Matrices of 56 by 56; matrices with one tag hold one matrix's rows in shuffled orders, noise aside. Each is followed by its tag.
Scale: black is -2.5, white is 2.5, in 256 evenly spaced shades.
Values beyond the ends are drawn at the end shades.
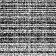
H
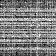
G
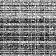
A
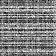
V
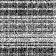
V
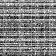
A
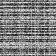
A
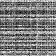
G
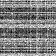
G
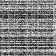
V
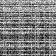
A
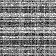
A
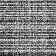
H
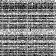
V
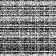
A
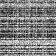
H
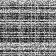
A
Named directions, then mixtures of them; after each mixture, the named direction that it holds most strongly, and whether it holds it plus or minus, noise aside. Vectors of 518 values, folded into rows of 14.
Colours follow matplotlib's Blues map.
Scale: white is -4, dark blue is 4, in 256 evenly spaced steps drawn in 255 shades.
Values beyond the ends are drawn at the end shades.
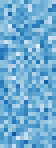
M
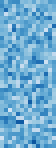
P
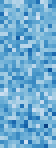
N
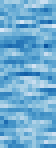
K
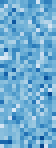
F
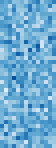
M, minus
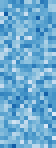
N, minus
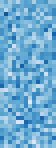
P, minus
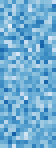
M, plus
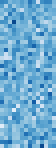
F, plus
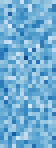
M, plus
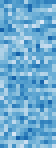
M, minus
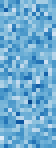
P, plus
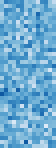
N, minus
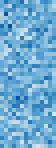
N, minus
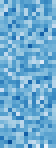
P, minus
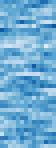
K, minus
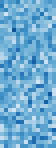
P, plus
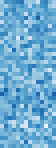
N, minus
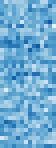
K, plus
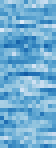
K, plus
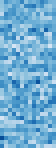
P, minus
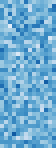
M, plus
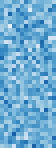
M, plus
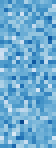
M, minus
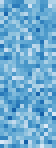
N, minus
